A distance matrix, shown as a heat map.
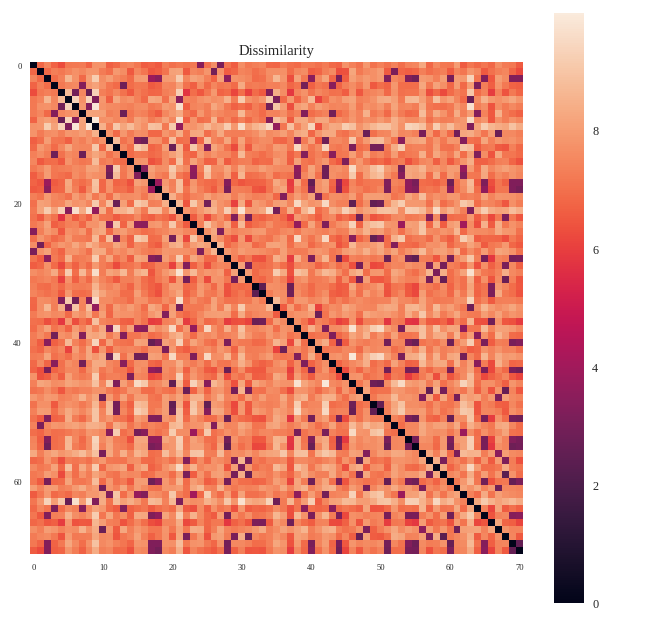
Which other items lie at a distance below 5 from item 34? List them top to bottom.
4, 6, 8
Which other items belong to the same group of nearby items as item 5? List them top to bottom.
9, 21, 35, 63
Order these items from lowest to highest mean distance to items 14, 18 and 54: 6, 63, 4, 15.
4, 6, 15, 63
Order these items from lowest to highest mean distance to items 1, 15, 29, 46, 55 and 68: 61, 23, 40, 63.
40, 23, 61, 63
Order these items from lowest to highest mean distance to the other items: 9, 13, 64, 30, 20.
64, 13, 20, 30, 9
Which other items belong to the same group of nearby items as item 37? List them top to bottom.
32, 33, 66
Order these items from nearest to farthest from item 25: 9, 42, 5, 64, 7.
64, 7, 5, 9, 42
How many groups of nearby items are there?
14
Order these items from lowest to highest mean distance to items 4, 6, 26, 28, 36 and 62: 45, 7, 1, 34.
34, 1, 45, 7
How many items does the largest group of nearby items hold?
13
